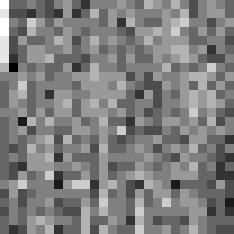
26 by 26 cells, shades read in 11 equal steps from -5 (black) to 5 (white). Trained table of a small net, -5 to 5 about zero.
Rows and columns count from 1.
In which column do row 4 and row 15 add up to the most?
1
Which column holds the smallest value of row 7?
2
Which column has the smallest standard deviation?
5
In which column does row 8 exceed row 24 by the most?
24
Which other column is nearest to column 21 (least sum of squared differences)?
19
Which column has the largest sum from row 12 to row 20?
22
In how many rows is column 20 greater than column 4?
9
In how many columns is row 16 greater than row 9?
4
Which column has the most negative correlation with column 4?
14
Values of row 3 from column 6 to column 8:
-1 1 0
